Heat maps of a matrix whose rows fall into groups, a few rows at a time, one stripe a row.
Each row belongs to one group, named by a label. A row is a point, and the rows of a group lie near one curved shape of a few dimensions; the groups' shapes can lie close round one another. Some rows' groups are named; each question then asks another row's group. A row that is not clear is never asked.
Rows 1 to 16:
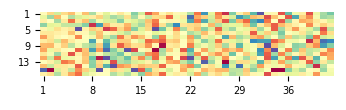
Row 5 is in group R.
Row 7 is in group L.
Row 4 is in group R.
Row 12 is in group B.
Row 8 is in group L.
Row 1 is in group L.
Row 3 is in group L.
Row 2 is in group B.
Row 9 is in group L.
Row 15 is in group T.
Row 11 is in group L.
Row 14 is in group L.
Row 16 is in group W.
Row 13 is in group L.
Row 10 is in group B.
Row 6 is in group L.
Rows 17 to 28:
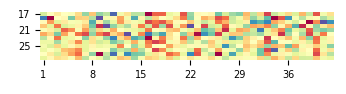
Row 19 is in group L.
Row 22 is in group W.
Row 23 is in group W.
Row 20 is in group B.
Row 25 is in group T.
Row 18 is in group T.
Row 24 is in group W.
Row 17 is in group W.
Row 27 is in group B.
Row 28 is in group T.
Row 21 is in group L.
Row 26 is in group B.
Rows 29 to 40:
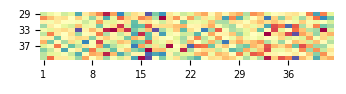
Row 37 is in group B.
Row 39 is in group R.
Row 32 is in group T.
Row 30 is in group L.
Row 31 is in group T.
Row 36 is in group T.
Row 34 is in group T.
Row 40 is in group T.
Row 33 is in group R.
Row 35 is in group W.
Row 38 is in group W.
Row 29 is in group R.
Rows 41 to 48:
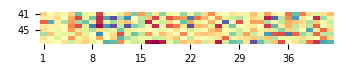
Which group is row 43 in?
T
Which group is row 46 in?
T
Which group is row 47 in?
L
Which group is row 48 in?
L
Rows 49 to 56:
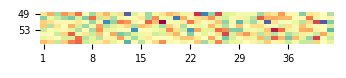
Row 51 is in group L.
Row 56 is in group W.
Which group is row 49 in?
W
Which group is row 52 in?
T
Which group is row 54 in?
L
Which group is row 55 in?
T
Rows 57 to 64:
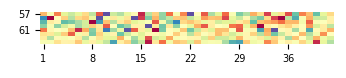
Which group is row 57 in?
B
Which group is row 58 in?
T
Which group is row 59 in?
R
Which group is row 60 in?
R
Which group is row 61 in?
B
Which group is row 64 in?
W
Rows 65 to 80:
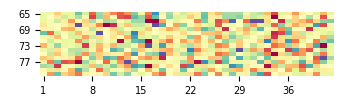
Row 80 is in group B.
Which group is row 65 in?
R
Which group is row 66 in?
R
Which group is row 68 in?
R
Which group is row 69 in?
L
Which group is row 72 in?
T
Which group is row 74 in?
B
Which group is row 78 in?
W
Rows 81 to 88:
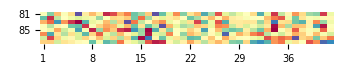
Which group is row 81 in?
R
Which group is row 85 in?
R
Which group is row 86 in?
T
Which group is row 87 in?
T
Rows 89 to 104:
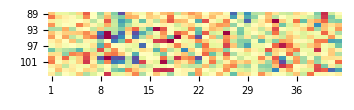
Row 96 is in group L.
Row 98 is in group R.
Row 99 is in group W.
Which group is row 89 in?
L
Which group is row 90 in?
L
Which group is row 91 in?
B
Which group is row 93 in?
W
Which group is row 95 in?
B
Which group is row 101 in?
B
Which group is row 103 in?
L
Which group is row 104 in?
T
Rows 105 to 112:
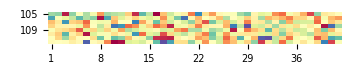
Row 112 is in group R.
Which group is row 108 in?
L
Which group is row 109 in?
L
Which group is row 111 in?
L
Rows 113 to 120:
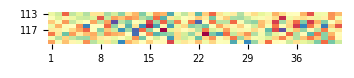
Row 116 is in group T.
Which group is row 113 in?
W
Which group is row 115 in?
B
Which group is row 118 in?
W
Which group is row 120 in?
L
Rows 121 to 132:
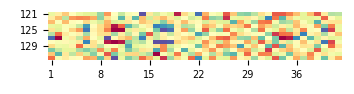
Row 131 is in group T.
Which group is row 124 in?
R
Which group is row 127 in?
T
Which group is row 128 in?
R
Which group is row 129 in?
L
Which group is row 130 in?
R
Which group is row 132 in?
B
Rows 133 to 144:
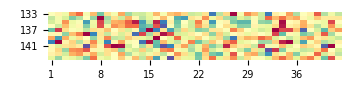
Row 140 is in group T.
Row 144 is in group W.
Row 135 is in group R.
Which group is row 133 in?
L
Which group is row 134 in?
R
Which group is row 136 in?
R
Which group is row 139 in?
T
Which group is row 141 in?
R
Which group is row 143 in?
L
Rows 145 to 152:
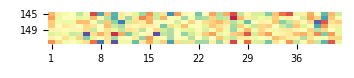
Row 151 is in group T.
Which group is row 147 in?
L
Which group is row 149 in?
T
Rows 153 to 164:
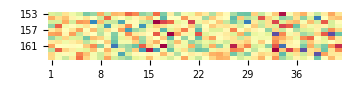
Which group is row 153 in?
R
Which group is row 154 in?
L
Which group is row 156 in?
T
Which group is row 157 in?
L
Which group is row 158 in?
L
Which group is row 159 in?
W
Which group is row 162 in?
T
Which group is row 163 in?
L
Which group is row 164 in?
L
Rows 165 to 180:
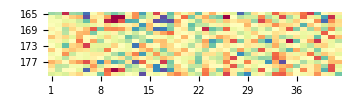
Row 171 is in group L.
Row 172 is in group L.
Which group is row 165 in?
W
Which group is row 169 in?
W
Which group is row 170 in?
W
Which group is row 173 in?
W
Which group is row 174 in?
L
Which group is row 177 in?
B
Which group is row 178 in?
W
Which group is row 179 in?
R
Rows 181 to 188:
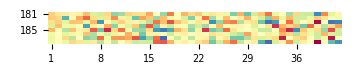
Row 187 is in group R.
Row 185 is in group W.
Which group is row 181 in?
L
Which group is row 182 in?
W
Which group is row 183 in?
L
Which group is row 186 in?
T
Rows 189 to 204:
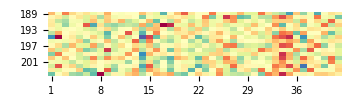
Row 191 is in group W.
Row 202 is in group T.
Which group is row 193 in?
T
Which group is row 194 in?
T
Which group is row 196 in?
T
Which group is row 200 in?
W
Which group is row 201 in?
W
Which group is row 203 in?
T
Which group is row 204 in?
R
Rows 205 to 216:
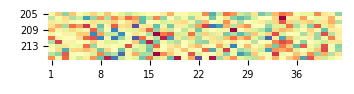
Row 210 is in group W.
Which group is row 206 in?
R
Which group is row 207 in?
W
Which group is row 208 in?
W
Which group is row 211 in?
B
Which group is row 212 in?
T
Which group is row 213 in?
T
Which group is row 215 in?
W
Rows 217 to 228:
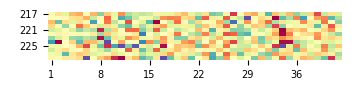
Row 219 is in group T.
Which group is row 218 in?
B
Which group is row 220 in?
L
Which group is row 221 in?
R
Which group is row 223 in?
R
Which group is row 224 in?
T
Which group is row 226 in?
T
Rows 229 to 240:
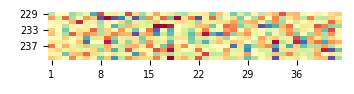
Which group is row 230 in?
B
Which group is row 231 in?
L
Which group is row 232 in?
L
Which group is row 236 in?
T
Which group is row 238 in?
L
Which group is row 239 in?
W
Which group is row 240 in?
L
